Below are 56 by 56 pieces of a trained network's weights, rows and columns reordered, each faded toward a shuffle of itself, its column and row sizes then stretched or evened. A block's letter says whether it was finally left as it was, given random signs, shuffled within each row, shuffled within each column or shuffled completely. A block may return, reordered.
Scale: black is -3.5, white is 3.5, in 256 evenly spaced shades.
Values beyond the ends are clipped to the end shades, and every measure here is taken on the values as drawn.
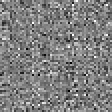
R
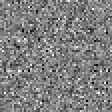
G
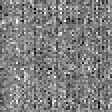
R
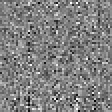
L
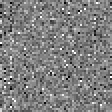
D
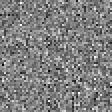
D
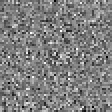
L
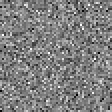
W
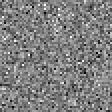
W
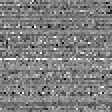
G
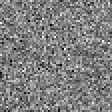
W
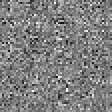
R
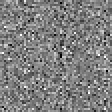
D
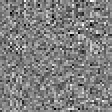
R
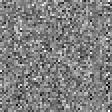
D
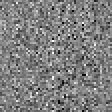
D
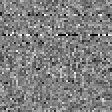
G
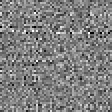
R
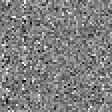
D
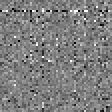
L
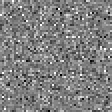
G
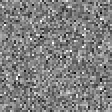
W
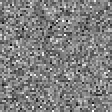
W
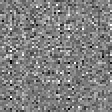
R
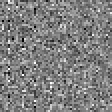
D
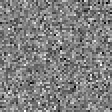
W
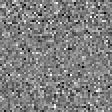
G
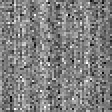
D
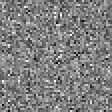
D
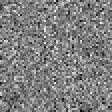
D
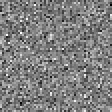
D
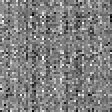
R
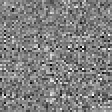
R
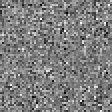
L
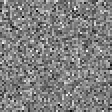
W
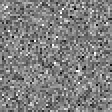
W
